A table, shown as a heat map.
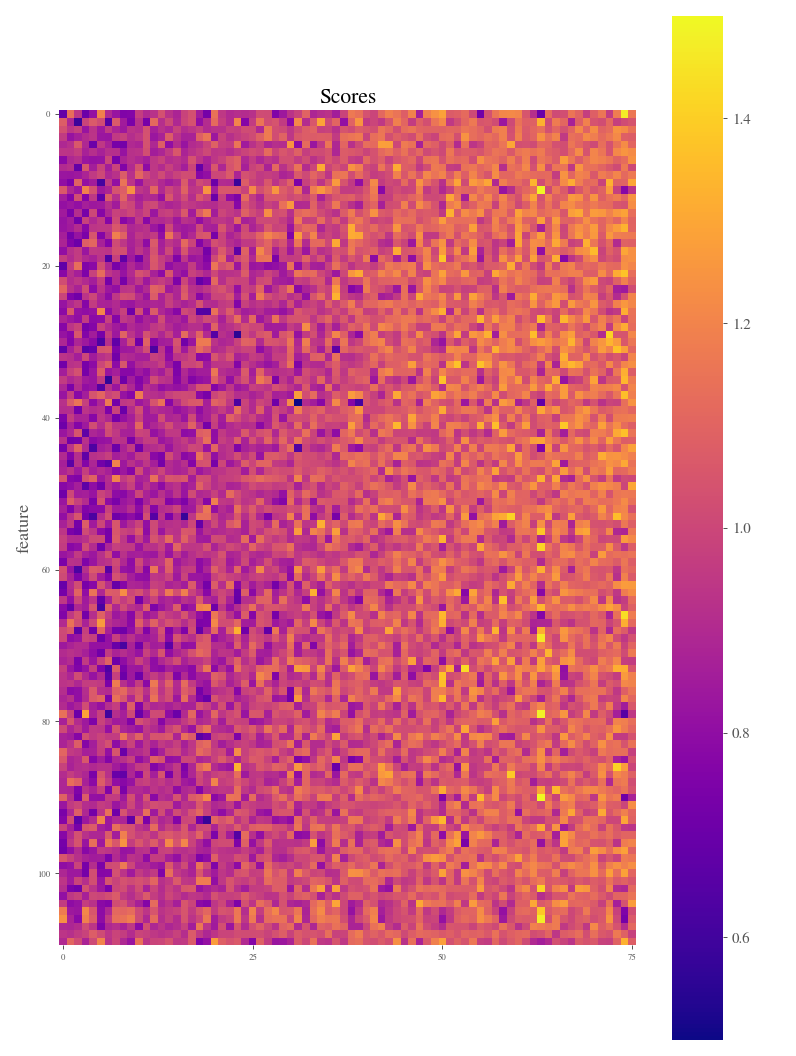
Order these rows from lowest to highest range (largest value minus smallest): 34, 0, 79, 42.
34, 42, 0, 79
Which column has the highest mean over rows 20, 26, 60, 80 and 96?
74
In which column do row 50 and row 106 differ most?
0
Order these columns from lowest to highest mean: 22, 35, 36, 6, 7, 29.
6, 7, 22, 29, 35, 36
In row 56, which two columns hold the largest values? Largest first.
50, 74
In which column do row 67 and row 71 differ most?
5
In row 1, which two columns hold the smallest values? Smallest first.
2, 6
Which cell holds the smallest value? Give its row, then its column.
38, 31
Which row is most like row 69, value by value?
57
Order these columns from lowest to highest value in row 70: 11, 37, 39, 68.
11, 39, 68, 37
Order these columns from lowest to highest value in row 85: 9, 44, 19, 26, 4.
4, 44, 19, 9, 26
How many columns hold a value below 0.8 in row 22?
5
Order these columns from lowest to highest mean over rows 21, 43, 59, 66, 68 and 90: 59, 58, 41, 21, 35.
21, 35, 41, 58, 59
